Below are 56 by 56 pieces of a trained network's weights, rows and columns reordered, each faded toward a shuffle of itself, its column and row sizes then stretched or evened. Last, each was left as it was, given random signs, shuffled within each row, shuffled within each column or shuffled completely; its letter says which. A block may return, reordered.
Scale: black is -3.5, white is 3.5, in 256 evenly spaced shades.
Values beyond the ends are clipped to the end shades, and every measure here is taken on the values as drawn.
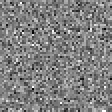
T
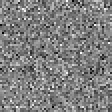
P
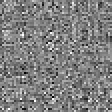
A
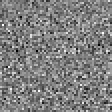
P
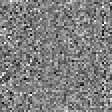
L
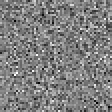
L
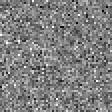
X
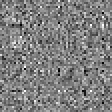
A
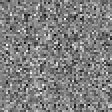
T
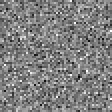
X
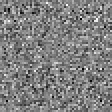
P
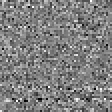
P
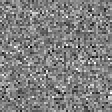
P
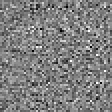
A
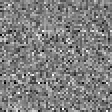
P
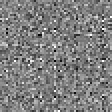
T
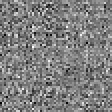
A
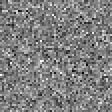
X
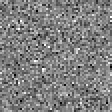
X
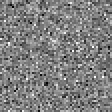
X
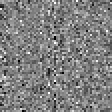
L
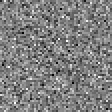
X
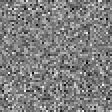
P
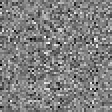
A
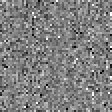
L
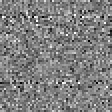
P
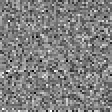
P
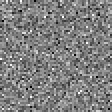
X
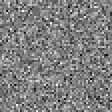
X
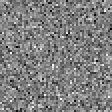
X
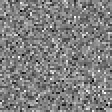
X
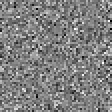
L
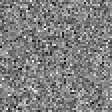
X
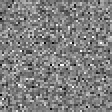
P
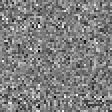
T
